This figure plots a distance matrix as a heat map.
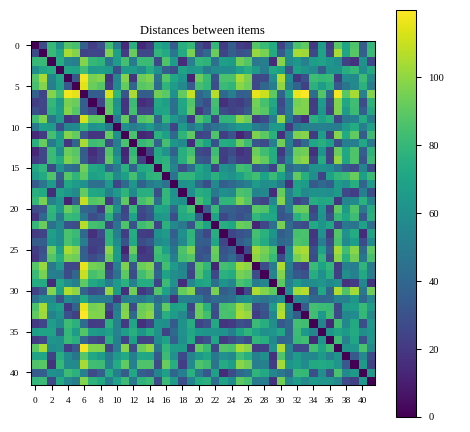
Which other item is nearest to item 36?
34
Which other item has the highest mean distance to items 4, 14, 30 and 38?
16
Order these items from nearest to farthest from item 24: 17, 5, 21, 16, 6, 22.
21, 17, 6, 16, 22, 5
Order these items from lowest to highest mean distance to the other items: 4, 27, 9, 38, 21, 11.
21, 11, 38, 9, 27, 4
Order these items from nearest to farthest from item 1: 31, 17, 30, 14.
14, 30, 17, 31
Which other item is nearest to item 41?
29
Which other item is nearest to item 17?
31
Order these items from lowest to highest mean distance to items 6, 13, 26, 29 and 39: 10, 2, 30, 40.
40, 30, 2, 10
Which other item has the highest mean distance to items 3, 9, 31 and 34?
6
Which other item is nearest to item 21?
0
